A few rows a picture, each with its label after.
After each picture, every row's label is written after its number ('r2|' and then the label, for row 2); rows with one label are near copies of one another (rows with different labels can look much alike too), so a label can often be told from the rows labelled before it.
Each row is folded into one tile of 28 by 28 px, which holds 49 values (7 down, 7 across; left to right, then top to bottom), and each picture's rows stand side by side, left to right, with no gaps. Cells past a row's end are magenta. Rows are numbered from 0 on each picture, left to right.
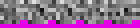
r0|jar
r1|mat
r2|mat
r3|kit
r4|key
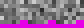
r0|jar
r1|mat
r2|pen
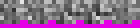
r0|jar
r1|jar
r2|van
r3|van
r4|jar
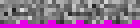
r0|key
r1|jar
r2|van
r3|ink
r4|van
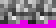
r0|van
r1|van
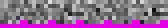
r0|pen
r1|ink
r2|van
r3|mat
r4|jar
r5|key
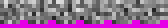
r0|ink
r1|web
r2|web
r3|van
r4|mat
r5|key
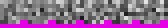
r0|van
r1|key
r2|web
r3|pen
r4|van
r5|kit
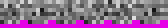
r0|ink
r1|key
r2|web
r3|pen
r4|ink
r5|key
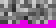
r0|web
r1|ink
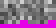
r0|ink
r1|jar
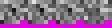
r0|mat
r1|mat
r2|mat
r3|jar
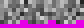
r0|pen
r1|van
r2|pen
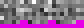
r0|jar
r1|kit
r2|key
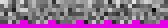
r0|web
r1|pen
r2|key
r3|pen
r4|ink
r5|mat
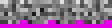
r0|web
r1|key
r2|kit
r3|web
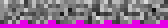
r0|pen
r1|ink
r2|key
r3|van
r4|van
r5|mat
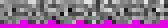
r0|key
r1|web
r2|key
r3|web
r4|key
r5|kit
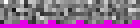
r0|kit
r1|van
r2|key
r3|kit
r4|jar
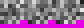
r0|ink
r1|pen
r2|pen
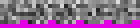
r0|van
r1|ink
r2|ink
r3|key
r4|kit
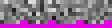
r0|mat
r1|web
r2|key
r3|pen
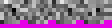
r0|mat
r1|pen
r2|mat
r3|key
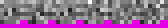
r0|key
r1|van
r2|key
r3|kit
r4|pen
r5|ink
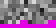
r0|pen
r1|mat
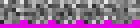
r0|kit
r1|ink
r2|ink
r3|ink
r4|jar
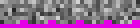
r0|key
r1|van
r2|jar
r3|web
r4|pen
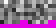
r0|kit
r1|ink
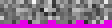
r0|jar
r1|kit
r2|jar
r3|ink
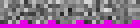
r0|pen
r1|ink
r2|key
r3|web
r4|jar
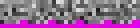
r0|key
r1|pen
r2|web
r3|key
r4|ink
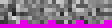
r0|van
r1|jar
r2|web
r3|key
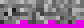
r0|key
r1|van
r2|jar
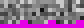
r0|ink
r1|key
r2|web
